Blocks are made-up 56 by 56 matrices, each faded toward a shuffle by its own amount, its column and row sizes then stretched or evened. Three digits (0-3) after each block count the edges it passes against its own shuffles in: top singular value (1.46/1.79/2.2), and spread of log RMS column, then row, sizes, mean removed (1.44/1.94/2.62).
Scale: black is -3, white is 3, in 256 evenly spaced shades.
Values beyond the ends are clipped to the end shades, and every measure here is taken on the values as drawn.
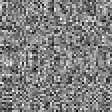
2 0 0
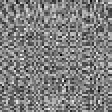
3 1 0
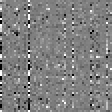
3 3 1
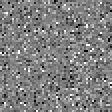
0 1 0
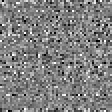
0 0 3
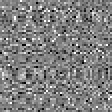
3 0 2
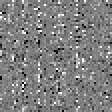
0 3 0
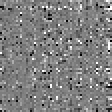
1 3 2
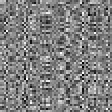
3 3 0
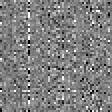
2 3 0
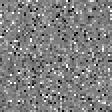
0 0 0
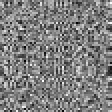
3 1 1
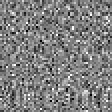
3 1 0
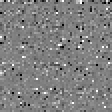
1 1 2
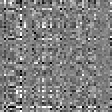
3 3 2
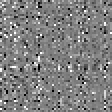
2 3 1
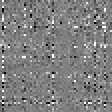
2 3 2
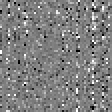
1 3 0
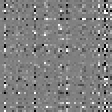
3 3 3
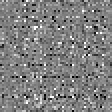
0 2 3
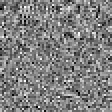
2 1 1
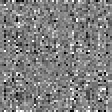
2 2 2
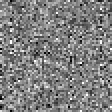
1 2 0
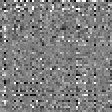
2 2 3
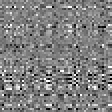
3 1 3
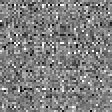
2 0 2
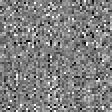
2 1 1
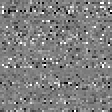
0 1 3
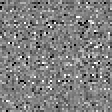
0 0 2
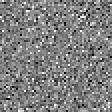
1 0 0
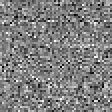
2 0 2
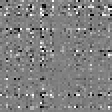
0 3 3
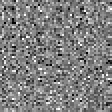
3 1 0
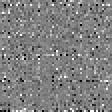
1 2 2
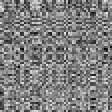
3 1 2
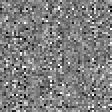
0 2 1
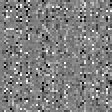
1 3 1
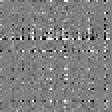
3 3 3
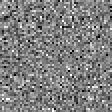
2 0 1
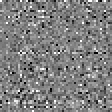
2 1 2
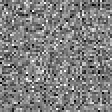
2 1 0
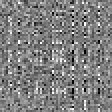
3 3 2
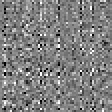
3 3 2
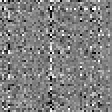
2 3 2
